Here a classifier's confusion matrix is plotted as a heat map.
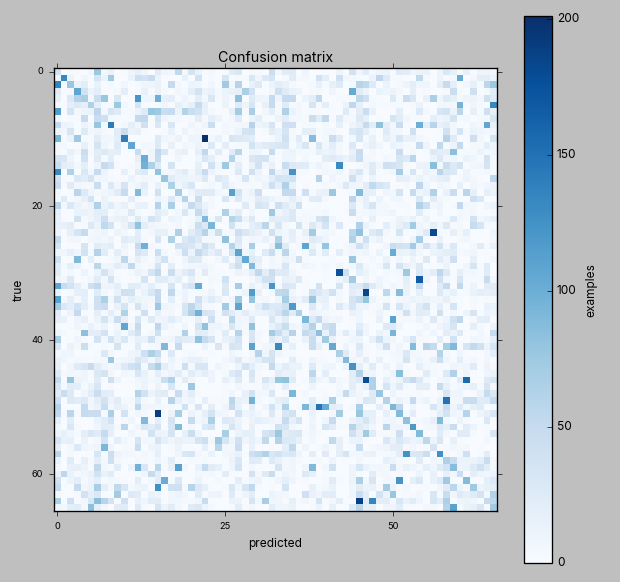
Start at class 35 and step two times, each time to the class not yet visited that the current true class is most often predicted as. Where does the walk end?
50
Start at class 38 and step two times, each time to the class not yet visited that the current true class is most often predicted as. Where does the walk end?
22
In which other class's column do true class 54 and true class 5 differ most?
65
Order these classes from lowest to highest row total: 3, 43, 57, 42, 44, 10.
42, 43, 3, 44, 57, 10
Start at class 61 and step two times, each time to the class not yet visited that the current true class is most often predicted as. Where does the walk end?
15
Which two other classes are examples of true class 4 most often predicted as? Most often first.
12, 15
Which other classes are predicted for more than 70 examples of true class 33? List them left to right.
29, 46, 51
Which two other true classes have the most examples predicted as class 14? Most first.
6, 42
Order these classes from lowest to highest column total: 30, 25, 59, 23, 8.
30, 23, 25, 8, 59
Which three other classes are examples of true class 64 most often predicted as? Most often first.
45, 47, 6
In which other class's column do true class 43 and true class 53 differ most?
18
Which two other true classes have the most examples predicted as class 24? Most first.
55, 56
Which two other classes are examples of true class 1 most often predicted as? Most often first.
60, 8
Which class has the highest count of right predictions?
46
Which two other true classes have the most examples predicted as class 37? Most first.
26, 50
